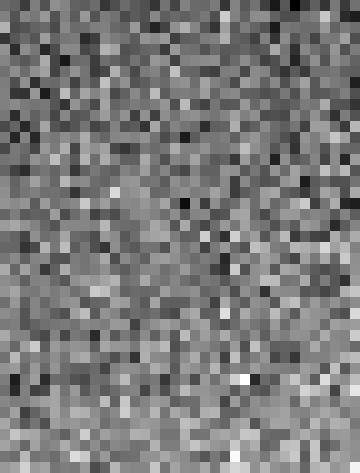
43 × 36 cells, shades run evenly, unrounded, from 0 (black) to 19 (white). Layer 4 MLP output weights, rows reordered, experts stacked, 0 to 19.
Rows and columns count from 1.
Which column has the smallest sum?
10
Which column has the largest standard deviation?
36
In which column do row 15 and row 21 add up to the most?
11
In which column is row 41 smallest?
33
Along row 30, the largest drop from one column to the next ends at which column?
14
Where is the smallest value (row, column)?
1, 30
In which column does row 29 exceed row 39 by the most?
23
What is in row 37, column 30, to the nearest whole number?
8
